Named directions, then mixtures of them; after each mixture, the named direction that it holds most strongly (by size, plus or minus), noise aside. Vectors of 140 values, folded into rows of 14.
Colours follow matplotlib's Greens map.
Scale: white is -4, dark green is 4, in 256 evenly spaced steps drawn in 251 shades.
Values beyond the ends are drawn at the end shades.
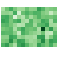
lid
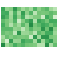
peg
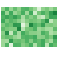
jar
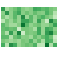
jar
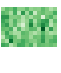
lid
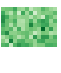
peg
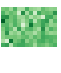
jar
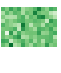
jar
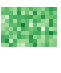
lid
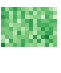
peg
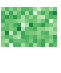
jar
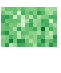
lid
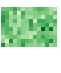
peg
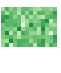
jar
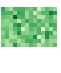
lid
